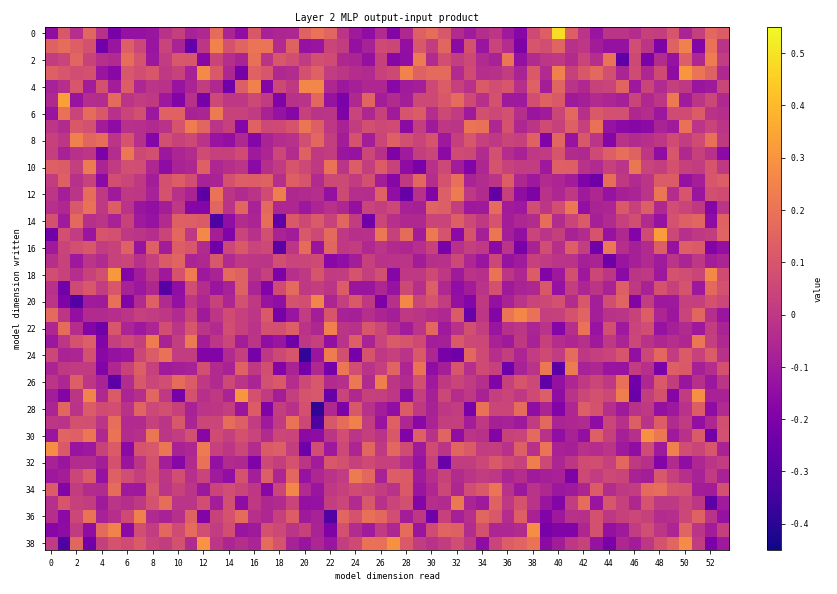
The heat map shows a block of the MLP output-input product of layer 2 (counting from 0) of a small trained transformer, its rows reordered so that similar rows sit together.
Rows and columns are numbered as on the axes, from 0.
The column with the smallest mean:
4
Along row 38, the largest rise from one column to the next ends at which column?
2
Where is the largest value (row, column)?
0, 40
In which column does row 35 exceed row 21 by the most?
35
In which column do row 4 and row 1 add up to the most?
16
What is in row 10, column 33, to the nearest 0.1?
-0.2
